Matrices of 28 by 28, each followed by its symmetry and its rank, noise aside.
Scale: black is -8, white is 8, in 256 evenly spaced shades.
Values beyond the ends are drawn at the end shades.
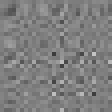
symmetric, rank three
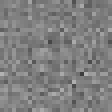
antisymmetric, rank four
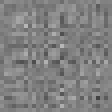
symmetric, rank three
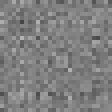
symmetric, rank three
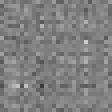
no symmetry, rank three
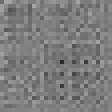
symmetric, rank four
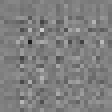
no symmetry, rank three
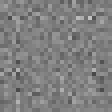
no symmetry, rank five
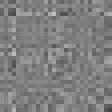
symmetric, rank three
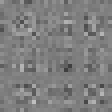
symmetric, rank three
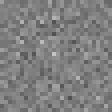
symmetric, rank five
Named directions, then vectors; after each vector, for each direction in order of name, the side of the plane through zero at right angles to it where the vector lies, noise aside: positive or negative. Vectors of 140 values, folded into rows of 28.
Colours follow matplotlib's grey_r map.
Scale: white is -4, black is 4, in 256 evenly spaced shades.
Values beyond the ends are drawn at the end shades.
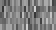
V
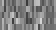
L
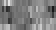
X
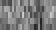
negative, positive, negative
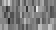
negative, negative, positive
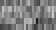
negative, negative, negative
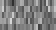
positive, negative, negative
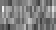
negative, negative, negative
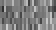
negative, positive, positive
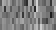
positive, negative, positive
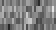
negative, negative, negative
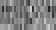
positive, positive, positive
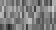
negative, negative, negative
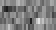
positive, positive, positive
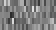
negative, negative, positive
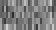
negative, positive, positive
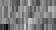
negative, negative, negative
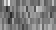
negative, negative, positive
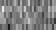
negative, negative, negative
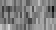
positive, positive, positive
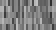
positive, negative, negative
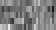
positive, positive, positive
